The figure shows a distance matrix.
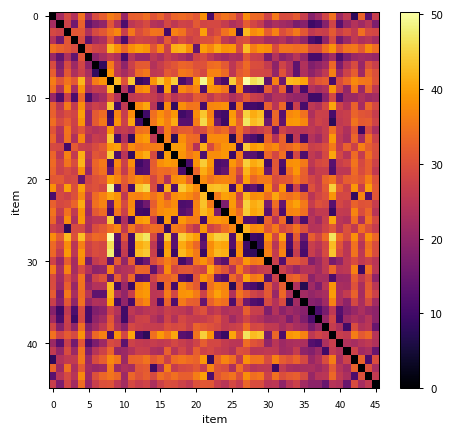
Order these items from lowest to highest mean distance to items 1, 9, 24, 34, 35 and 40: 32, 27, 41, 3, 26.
3, 41, 32, 27, 26
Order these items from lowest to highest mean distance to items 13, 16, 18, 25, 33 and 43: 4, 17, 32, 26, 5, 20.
5, 32, 17, 26, 20, 4
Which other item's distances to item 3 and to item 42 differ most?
22
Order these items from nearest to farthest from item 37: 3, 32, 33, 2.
3, 33, 32, 2
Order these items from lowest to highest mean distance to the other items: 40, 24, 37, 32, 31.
37, 40, 32, 31, 24
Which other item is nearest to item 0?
42
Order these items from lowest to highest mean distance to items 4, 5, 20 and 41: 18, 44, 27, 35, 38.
38, 35, 44, 18, 27
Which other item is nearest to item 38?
41
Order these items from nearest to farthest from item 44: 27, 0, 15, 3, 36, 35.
0, 36, 3, 35, 15, 27
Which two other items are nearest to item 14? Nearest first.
43, 31
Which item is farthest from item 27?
8
